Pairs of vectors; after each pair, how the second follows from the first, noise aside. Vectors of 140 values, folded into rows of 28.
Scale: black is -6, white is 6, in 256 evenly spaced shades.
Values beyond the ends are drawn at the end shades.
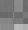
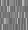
shuffled.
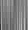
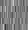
shuffled.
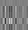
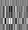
scaled up.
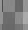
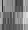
scaled up.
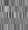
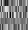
scaled up.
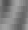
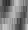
scaled up.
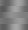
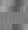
negated, partly zeroed.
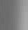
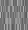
shuffled.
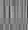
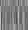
reversed, negated.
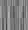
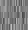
shuffled.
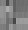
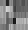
scaled up.
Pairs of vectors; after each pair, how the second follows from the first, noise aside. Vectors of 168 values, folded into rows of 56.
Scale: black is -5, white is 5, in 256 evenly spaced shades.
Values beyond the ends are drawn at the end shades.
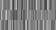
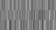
reversed, shrunk.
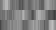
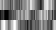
wrapped around, scaled up.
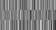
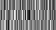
wrapped around, scaled up.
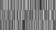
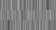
wrapped around, shrunk.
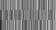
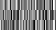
wrapped around, negated, scaled up.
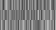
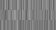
wrapped around, shrunk.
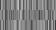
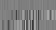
wrapped around, partly zeroed.
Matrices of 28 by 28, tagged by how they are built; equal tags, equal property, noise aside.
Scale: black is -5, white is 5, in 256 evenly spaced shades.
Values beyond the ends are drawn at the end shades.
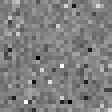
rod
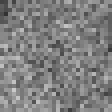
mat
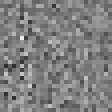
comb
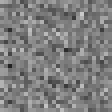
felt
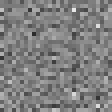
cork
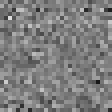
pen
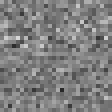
pen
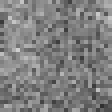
mat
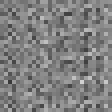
felt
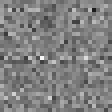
pen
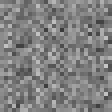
felt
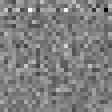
pen
